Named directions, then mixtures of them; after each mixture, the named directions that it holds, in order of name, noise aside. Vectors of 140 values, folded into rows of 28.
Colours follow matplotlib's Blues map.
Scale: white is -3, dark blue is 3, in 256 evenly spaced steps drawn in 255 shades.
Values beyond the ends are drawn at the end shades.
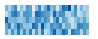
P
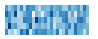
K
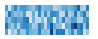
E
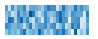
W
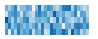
E, P.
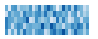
E, P, W.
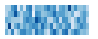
K, P.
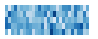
E, P.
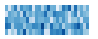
E, P, W.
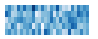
P.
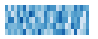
W.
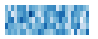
W.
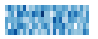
E, K.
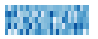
E, K.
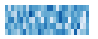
W.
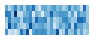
K.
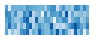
E, K, W.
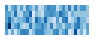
K, P, W.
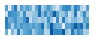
E, P.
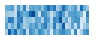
E, K, W.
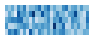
K, W.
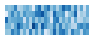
K, P.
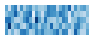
K, P, W.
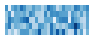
E, K, W.
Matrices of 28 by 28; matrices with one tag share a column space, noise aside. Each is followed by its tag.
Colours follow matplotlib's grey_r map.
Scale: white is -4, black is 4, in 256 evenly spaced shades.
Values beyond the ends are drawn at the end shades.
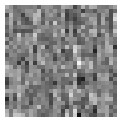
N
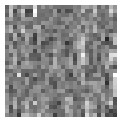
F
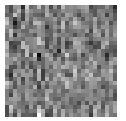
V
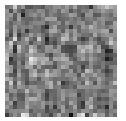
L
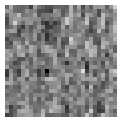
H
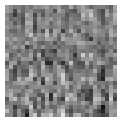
N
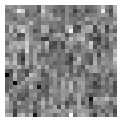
F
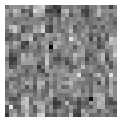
F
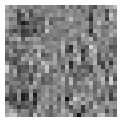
N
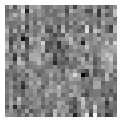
F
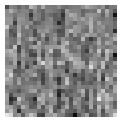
N
